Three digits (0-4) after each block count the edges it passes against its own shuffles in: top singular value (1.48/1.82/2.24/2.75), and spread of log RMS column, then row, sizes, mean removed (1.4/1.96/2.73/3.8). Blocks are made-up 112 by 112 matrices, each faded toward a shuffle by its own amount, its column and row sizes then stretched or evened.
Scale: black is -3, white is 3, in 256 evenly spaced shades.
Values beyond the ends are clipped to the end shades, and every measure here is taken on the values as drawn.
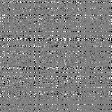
3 3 4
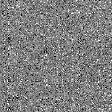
2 2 1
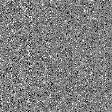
0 2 0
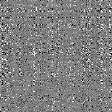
3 3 3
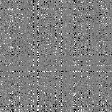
2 4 3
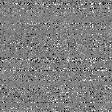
0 2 4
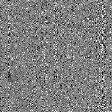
3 3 1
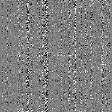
0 4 2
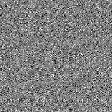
3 0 2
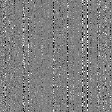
3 4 0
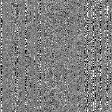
2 4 0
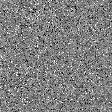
0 0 1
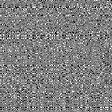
4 0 3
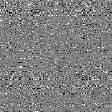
3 2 4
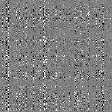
3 4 3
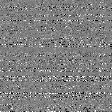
0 1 4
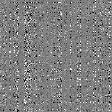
2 4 3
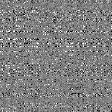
3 2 4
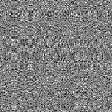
4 0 2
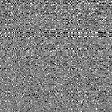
4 1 3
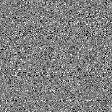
2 1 3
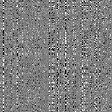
4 4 2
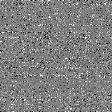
0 1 3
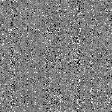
0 3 2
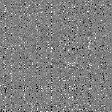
2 3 2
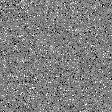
0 0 1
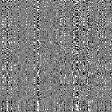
4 4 2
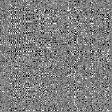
3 3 3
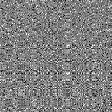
4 0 2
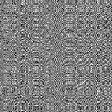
4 3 0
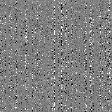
1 4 1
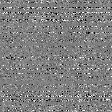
0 1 4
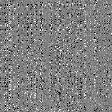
3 3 2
